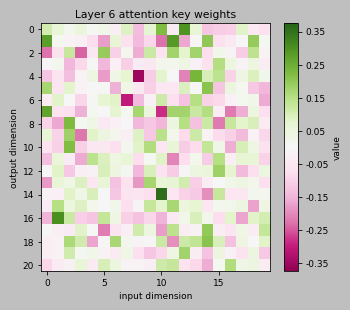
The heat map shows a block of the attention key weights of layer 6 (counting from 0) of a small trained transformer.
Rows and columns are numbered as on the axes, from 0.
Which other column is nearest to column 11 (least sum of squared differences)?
18
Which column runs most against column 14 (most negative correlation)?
10
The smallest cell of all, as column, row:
8, 4
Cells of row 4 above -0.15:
17
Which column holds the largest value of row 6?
13
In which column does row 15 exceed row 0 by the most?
11
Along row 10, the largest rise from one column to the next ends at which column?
2
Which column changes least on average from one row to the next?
19
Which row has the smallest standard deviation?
3
